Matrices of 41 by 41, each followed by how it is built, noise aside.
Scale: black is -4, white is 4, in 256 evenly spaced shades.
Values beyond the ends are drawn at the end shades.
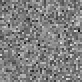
noise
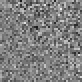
upper triangular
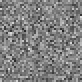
repeating columns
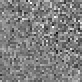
upper triangular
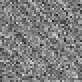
Toeplitz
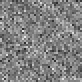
Toeplitz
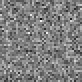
repeating columns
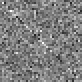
diagonal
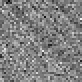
Toeplitz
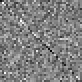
diagonal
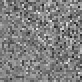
upper triangular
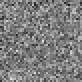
noise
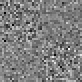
block diagonal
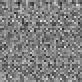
repeating columns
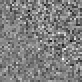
upper triangular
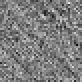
Toeplitz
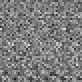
repeating columns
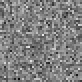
noise
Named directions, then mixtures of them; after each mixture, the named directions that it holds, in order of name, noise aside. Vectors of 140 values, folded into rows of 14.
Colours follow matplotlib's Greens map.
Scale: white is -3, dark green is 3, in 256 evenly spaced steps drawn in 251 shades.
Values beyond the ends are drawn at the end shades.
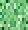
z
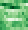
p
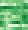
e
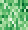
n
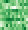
e, p, z.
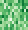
n.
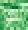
p.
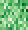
n.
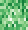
n, p.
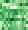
p, z.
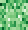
p, z.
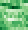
p.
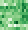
e, n.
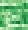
e.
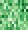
n.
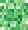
p, z.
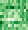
e, n, p.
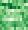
p.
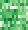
e, p, z.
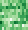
e, n, p.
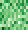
n, z.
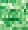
n, p.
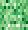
e, z.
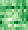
e, n, p.
